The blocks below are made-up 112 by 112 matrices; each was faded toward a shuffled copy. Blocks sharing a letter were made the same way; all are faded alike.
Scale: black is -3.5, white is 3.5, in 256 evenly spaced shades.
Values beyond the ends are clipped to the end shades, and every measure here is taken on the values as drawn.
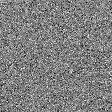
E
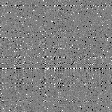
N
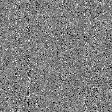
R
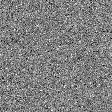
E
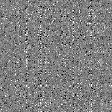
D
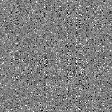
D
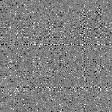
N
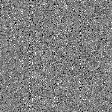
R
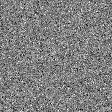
E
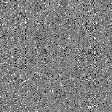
D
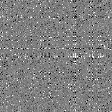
N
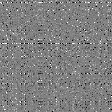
N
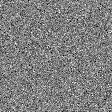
E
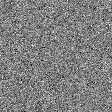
E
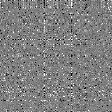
N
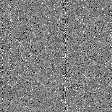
R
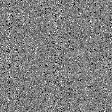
R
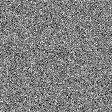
E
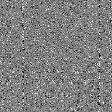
D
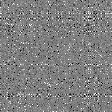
N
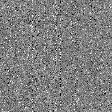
R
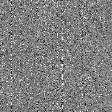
R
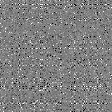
N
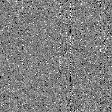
R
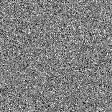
E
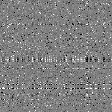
N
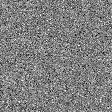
E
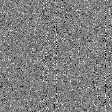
R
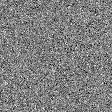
E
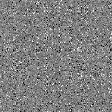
D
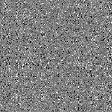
D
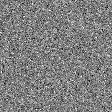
E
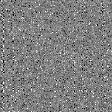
D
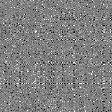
N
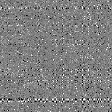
N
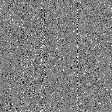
R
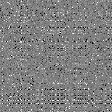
N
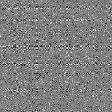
N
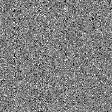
R
